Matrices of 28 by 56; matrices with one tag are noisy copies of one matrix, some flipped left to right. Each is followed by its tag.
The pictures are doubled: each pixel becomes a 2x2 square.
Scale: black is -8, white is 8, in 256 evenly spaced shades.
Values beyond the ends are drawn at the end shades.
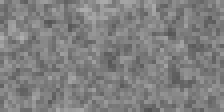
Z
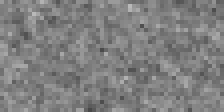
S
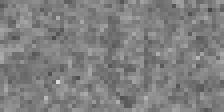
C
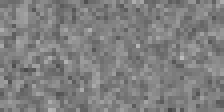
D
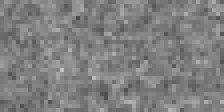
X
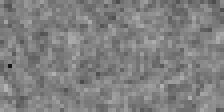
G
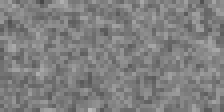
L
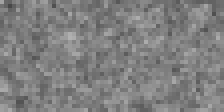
G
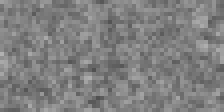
C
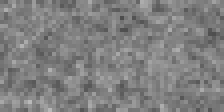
X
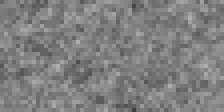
S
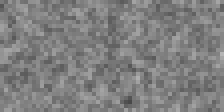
C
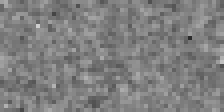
C
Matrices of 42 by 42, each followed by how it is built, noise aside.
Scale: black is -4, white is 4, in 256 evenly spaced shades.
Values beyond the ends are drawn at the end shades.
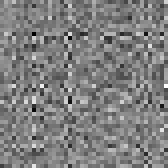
low rank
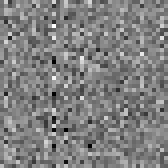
uneven columns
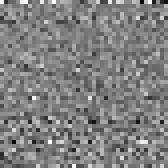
uneven rows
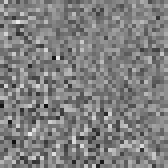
lower triangular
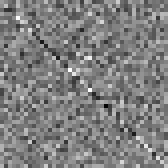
diagonal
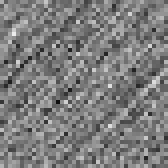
Hankel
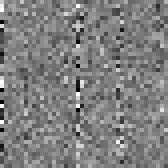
uneven columns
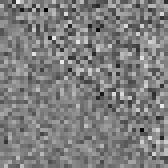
upper triangular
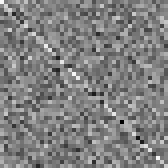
diagonal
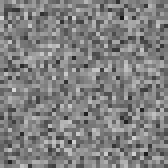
noise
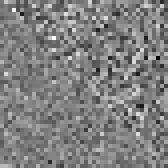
upper triangular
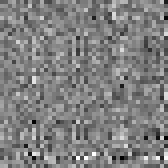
low rank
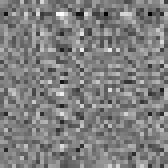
low rank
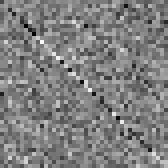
diagonal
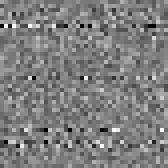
uneven rows
